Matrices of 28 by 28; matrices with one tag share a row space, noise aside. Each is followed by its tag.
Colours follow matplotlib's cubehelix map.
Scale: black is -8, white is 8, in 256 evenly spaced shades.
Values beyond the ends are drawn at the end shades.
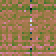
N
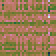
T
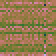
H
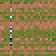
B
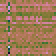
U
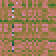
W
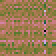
H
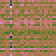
B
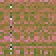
B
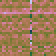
N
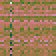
B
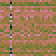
B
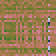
T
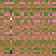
B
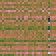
T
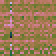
B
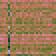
U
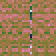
N
